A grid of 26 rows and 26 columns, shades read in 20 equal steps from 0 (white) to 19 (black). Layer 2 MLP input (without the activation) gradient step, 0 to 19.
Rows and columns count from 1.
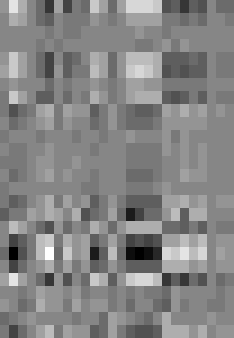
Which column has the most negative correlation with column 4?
10
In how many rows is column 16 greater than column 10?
13
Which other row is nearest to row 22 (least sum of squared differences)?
1
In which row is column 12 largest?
20
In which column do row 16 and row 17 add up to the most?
15
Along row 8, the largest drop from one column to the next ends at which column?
2
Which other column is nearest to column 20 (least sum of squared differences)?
23
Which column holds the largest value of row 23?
19
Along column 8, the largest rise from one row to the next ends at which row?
22
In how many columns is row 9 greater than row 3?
12
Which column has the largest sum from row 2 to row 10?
6
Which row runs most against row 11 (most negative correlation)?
24
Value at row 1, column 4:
9
